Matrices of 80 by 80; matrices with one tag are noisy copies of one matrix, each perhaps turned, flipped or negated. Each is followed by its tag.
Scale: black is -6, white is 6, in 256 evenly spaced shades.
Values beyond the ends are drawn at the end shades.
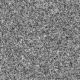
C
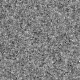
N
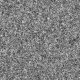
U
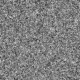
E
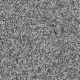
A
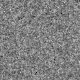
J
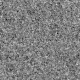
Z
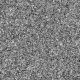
Z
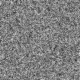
A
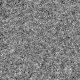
Z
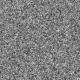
J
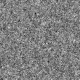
U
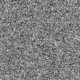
U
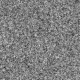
C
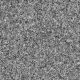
A
